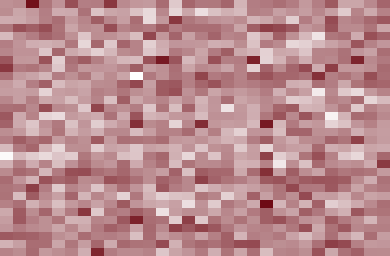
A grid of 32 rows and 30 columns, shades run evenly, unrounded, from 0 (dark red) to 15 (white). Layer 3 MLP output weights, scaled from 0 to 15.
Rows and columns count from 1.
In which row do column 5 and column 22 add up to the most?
21
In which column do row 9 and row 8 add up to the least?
1
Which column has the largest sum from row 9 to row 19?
5
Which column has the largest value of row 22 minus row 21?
30
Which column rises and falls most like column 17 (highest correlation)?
27
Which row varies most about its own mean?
8
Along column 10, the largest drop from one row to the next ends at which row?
26
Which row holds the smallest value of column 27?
31
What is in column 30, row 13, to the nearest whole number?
11
